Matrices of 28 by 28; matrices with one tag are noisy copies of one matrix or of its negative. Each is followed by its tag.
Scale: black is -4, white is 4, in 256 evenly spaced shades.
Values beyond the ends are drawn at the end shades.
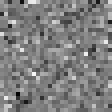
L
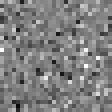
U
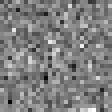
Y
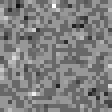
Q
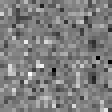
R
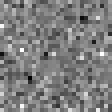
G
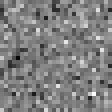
Q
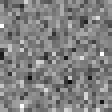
G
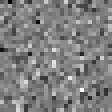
U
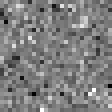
Q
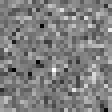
R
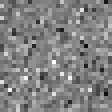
U
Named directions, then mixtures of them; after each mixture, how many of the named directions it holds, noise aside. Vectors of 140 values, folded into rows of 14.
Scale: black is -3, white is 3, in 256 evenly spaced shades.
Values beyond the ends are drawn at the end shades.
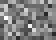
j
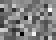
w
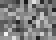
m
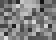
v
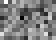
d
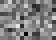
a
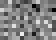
four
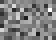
two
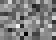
one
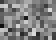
four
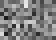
four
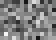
one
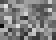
four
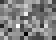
three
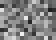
two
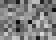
one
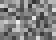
one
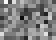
one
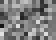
four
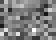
four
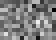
two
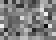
three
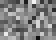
one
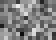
four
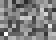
four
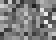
three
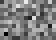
four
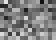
four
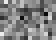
one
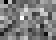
one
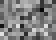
four
